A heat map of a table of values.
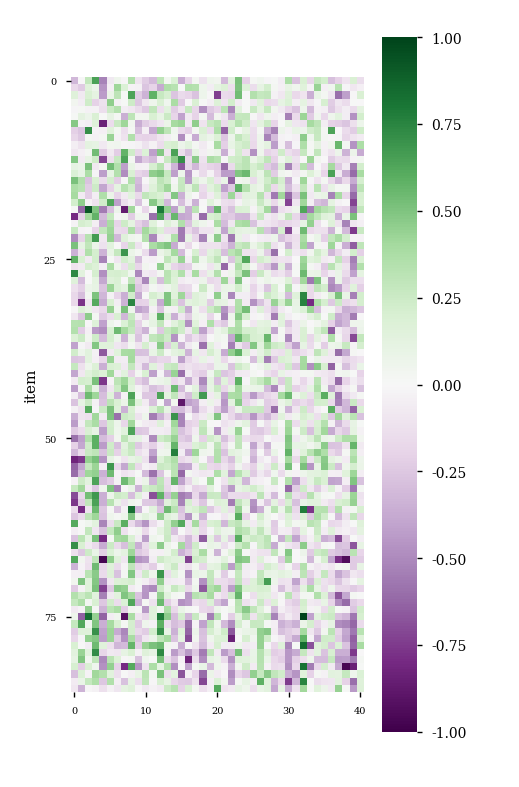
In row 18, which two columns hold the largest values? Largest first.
2, 12
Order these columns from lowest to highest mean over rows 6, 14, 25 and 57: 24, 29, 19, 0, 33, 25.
25, 29, 33, 19, 24, 0
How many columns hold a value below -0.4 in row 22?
5
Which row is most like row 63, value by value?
74
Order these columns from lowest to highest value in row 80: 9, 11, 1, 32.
9, 11, 32, 1
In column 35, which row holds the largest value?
44
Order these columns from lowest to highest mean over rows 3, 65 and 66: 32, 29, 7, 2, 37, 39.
37, 39, 7, 29, 2, 32
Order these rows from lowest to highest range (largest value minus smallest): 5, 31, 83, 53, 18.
5, 83, 53, 31, 18
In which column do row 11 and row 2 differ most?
20
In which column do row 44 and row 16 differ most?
30
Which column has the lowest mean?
4
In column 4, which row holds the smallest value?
67
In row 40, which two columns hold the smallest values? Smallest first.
36, 33
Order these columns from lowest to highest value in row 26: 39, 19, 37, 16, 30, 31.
39, 30, 16, 19, 31, 37
